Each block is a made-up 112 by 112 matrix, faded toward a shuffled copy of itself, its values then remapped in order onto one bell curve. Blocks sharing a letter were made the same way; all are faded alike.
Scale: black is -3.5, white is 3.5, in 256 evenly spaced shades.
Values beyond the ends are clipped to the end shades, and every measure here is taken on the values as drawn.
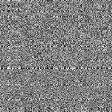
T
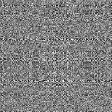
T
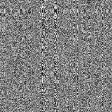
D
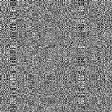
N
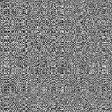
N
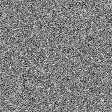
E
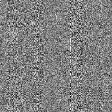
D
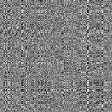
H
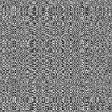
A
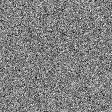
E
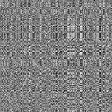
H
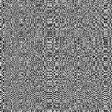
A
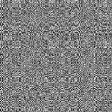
N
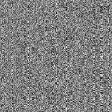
D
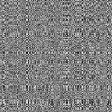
A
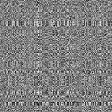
H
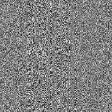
D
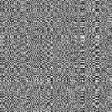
A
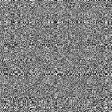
T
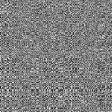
N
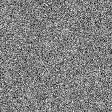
E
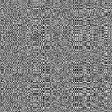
A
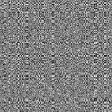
H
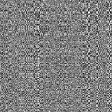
N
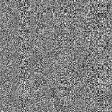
D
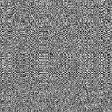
N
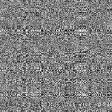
T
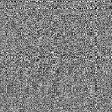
T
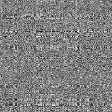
T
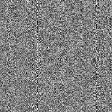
D
